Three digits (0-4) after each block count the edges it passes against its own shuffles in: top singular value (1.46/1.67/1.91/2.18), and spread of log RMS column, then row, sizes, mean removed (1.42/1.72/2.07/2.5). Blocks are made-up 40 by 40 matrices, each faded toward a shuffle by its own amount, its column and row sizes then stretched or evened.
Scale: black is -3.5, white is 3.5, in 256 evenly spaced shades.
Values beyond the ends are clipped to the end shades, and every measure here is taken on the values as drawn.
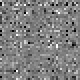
2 3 4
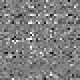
2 1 3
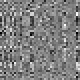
4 4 0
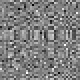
4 1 0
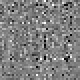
1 3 3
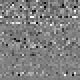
0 0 4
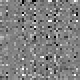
2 4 3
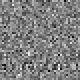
2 0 2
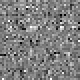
0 0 3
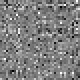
3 2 0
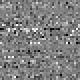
0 0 4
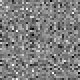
2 3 0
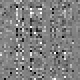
3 4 0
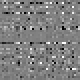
3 1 4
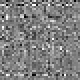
3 2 3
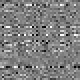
4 0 4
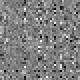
0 3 2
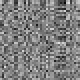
4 2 3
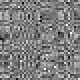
4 1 0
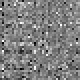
3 2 1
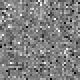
1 0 0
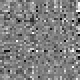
3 3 2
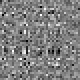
3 2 3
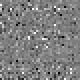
0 2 3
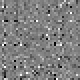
1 2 2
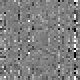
3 4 1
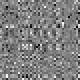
4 3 1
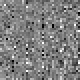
2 3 0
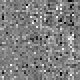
1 3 1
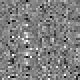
2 2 0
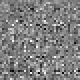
2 1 2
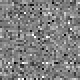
0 1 2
